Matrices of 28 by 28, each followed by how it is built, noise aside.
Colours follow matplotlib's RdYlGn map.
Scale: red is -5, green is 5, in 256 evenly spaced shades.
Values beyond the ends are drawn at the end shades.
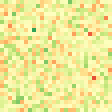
noise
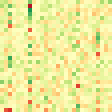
uneven columns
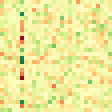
uneven columns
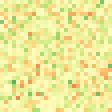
repeating columns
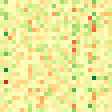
uneven columns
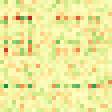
low rank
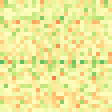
repeating columns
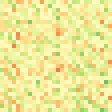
repeating rows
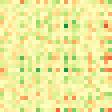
low rank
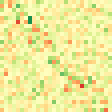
banded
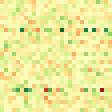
uneven rows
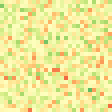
noise
